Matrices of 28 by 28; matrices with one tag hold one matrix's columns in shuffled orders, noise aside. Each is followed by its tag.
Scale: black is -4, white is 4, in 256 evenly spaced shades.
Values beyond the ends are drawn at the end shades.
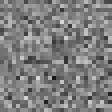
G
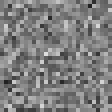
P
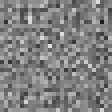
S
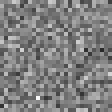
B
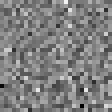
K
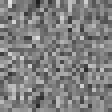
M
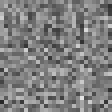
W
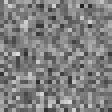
P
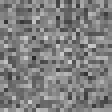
S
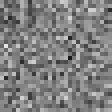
S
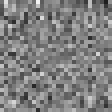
M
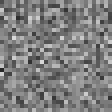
S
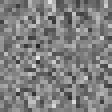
M
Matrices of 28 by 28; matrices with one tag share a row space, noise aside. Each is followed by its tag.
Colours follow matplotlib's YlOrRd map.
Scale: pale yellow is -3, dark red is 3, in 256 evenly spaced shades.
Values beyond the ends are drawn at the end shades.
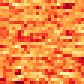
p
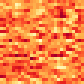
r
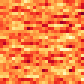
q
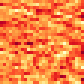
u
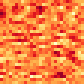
r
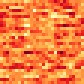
q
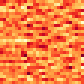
u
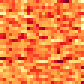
u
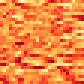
p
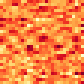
u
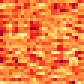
r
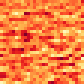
q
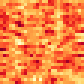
p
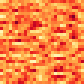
r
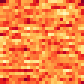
q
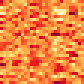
r
